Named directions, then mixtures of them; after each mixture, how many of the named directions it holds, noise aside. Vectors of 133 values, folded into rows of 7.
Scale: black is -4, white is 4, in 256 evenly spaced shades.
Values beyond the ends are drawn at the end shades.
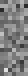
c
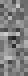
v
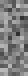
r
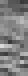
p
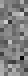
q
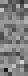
two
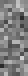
three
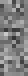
one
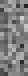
two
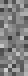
two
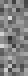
four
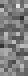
three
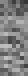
two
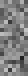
three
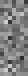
four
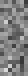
four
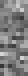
three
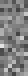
three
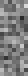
four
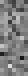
three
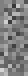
three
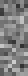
two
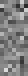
two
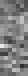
two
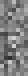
one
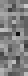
two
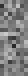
one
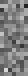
one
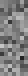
three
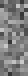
four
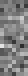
two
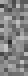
three
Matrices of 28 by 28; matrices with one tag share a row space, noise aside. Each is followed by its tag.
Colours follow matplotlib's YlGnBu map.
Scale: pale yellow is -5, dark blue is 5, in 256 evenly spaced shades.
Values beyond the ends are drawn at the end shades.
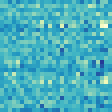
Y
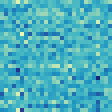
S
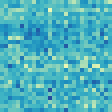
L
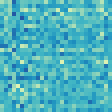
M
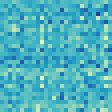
Y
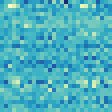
L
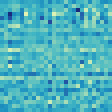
L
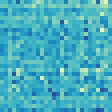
Y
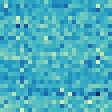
S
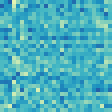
M
